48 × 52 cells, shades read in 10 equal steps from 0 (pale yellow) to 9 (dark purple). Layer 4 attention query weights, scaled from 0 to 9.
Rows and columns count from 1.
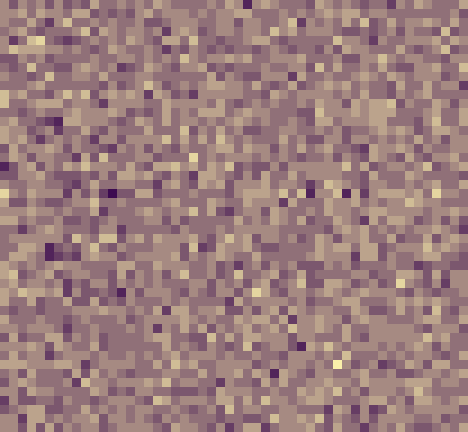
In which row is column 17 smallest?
10
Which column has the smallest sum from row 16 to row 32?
37
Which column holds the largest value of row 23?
32
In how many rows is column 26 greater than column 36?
19
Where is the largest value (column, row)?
13, 22
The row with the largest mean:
30
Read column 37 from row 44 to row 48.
4 4 7 6 6
